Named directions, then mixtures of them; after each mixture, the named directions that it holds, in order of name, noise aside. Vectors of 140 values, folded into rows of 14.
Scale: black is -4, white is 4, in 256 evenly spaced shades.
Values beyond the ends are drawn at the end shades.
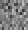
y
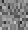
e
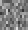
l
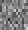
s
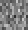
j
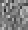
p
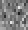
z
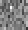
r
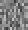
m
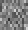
s.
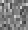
e, j, p.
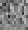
j, r, y.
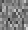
s.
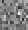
e, m, z.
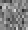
l, s.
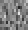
l, m, z.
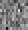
m.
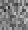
p, r, y.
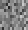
y.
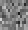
l, s, z.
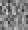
j, l, y.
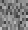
e.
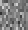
l, y.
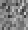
p, r, y.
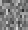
l.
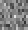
j, l.
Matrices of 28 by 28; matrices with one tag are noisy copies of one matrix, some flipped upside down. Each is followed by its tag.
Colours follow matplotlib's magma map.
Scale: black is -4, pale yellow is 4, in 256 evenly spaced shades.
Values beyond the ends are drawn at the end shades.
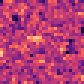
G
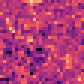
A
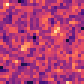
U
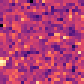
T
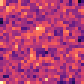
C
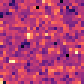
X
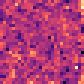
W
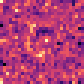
C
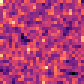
X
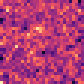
C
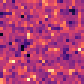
X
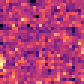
T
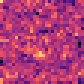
C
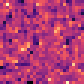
U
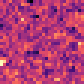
T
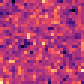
X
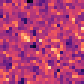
U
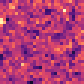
T
